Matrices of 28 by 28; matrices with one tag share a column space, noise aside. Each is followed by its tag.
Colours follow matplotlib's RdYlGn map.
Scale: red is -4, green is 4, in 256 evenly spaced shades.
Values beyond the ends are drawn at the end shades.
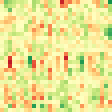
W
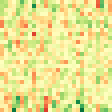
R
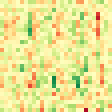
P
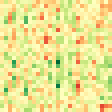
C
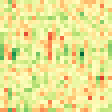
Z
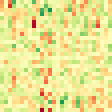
R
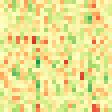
C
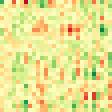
W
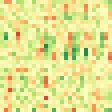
Z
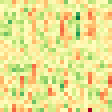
P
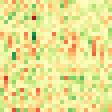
Z
